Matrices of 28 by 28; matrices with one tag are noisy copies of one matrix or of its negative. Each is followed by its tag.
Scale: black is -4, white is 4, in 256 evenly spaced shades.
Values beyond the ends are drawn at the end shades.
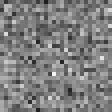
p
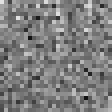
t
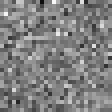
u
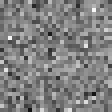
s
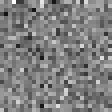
u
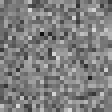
s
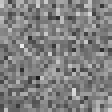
t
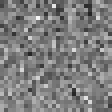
t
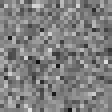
s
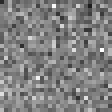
t
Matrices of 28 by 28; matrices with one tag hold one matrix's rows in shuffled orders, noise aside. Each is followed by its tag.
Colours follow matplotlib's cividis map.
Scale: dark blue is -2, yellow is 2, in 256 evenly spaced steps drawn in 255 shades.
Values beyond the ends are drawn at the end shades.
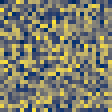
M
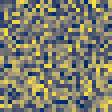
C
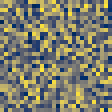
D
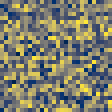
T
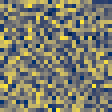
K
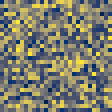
T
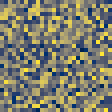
D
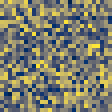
M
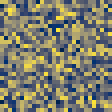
K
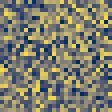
D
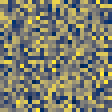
D
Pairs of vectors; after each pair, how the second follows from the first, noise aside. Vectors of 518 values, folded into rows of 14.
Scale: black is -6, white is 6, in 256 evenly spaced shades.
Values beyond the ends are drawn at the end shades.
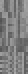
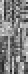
reversed, negated, scaled up.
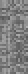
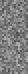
sign-scrambled.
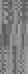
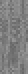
wrapped around, shrunk.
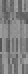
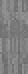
negated, shrunk.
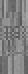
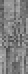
reversed.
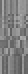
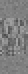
reversed, negated, partly zeroed.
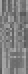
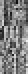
wrapped around, negated, scaled up.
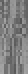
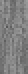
negated, shrunk.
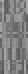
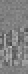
wrapped around, partly zeroed.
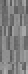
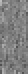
reversed, partly zeroed.
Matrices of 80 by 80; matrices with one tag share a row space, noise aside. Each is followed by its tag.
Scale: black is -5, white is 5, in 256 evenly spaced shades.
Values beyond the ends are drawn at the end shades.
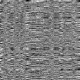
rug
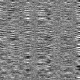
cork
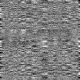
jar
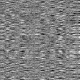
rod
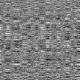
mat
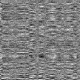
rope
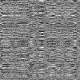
rope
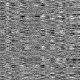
rod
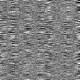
cork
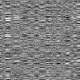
mat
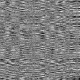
rod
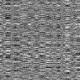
mat
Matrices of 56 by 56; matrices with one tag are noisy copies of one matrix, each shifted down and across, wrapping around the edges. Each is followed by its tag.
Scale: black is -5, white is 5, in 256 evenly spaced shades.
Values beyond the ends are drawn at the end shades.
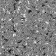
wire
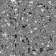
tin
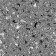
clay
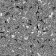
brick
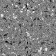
brick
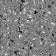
wire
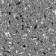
tin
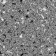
clay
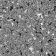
tin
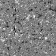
brick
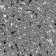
tin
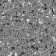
brick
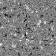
brick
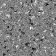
wire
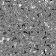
brick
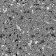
brick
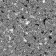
clay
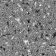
tin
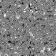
brick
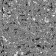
brick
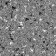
wire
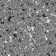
clay
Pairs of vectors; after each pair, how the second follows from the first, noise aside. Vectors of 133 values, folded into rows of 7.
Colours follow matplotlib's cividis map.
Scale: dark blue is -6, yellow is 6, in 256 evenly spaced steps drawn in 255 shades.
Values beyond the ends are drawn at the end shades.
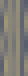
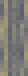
reversed, negated.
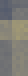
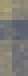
negated.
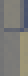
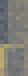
reversed, negated.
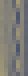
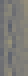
reversed, shrunk.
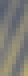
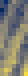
scaled up.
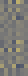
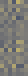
copied.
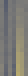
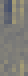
reversed, negated, partly zeroed.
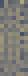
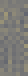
wrapped around, negated, shrunk.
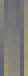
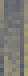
copied.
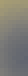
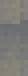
wrapped around, negated, shrunk.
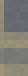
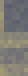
copied.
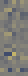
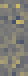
reversed, negated.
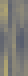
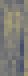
wrapped around, negated.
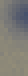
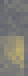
wrapped around, negated.
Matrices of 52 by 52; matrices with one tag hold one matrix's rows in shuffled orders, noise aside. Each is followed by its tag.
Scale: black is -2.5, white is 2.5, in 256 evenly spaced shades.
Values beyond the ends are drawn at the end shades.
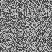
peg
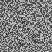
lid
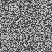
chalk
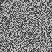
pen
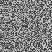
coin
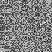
coin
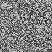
chalk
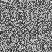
peg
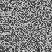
coin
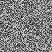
pen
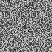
pen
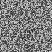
chalk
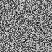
lid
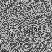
chalk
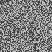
pen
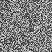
pen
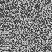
coin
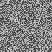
pen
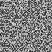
coin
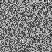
lid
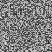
chalk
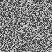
lid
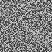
lid
